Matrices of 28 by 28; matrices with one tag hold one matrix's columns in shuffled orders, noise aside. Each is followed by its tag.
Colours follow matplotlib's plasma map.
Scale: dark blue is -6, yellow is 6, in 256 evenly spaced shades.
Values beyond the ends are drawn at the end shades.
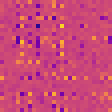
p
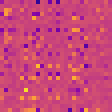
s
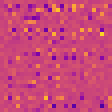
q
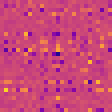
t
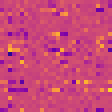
t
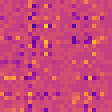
p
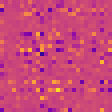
t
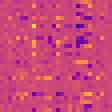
p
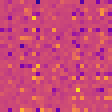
s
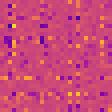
p
